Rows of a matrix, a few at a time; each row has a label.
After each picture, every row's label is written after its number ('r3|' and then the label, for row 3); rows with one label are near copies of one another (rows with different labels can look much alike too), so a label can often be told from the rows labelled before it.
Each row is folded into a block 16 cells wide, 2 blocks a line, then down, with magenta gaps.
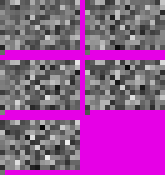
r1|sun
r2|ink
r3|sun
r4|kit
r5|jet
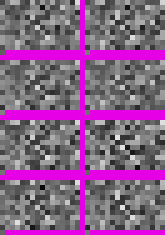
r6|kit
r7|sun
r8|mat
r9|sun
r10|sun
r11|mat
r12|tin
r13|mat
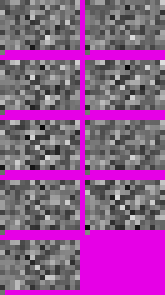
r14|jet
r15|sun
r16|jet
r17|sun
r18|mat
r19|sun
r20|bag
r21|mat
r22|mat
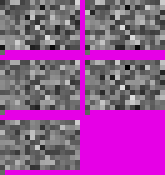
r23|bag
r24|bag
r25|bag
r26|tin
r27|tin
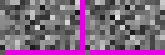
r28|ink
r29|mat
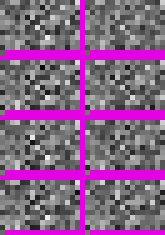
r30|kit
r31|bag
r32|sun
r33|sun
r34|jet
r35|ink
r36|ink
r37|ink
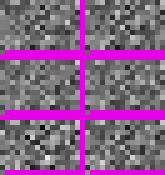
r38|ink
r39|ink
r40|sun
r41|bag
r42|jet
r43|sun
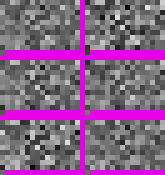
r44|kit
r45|tin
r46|bag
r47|kit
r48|ink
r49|tin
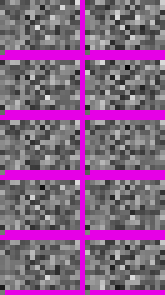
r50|kit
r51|mat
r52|tin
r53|jet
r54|kit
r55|bag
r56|sun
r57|ink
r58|mat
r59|ink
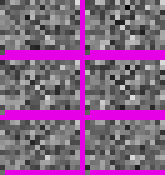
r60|bag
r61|kit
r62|kit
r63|kit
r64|kit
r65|jet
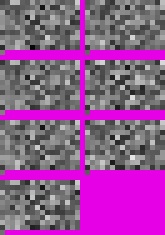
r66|bag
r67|jet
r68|jet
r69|bag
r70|mat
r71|jet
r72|ink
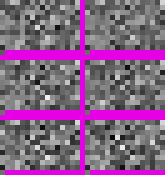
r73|kit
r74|bag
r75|sun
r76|tin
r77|sun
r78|mat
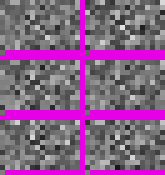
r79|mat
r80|kit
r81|mat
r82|mat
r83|sun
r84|tin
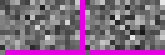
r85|jet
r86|sun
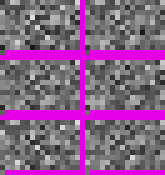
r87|bag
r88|kit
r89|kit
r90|ink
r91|tin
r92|kit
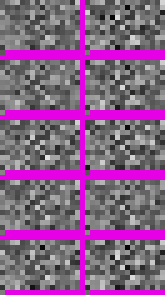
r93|ink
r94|tin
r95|bag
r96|tin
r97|sun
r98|bag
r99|kit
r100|bag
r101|ink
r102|ink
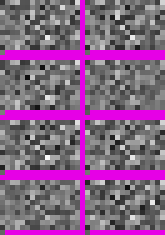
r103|sun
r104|mat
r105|jet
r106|tin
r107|sun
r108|kit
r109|mat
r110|jet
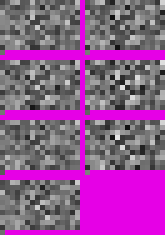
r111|bag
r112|ink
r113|ink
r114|kit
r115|tin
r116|mat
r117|kit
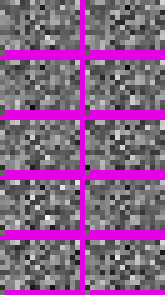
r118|tin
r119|kit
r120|ink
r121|tin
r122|bag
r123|bag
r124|tin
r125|tin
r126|ink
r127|tin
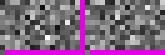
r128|jet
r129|tin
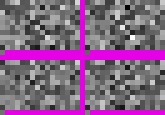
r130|bag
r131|mat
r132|tin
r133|ink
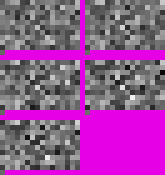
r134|tin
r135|mat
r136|ink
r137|kit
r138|jet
